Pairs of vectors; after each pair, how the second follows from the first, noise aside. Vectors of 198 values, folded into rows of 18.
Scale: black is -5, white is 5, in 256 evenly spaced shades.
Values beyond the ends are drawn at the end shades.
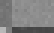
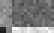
negated, scaled up.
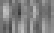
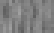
negated, shrunk.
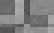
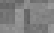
wrapped around, shrunk.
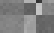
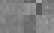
negated, shrunk.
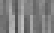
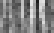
reversed, scaled up.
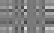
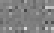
partly zeroed.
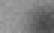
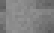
wrapped around, shrunk.
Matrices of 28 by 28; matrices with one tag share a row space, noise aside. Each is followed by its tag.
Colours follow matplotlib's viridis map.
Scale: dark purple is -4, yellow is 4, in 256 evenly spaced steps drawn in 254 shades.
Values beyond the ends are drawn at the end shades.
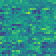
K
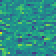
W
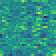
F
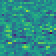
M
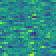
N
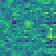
M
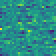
W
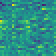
K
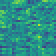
K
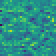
N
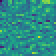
K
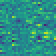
K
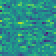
W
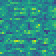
F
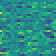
W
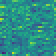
K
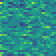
N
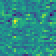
M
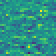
F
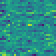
W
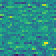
F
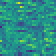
W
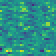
N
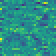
F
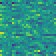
K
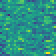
W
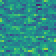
F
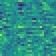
W
